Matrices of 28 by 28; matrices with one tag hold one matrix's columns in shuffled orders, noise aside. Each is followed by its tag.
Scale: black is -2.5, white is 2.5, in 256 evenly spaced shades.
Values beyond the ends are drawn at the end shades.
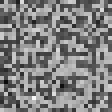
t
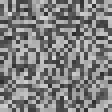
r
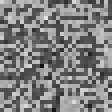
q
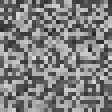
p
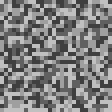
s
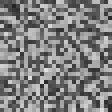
p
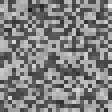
r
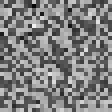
s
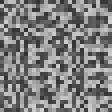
t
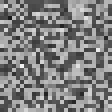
r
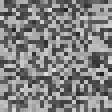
p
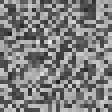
r
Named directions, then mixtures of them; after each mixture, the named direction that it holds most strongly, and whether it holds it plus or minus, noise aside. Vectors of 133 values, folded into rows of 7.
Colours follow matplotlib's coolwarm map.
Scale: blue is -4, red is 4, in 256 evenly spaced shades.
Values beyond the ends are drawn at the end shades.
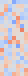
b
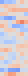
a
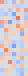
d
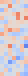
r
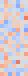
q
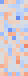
q, plus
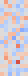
q, plus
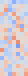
b, plus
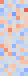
d, plus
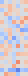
a, plus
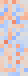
b, minus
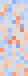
b, plus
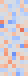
d, plus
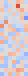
q, minus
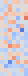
b, minus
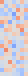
d, plus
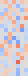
b, minus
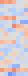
a, minus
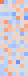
d, plus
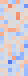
r, plus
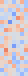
d, plus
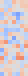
r, minus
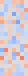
b, minus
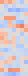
a, minus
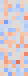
q, plus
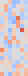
b, plus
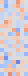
q, minus
